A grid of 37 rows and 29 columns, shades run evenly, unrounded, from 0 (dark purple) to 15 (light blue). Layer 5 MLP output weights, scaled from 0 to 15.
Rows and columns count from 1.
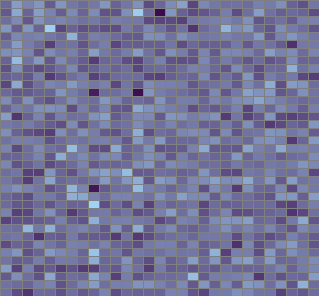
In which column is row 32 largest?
9
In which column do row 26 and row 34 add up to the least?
14
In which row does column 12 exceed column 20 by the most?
22
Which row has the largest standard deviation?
2
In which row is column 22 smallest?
31
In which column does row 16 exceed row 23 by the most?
3
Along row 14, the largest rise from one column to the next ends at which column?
13
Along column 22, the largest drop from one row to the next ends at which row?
24
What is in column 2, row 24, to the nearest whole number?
10
